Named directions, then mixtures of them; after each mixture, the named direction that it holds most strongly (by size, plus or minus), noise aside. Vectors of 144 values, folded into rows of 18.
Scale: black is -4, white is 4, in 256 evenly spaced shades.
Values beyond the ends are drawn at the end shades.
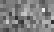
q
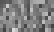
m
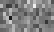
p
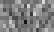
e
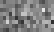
q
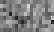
q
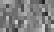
m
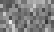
p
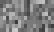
m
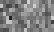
p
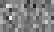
p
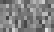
m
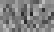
e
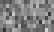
m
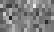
p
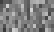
m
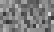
q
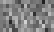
e
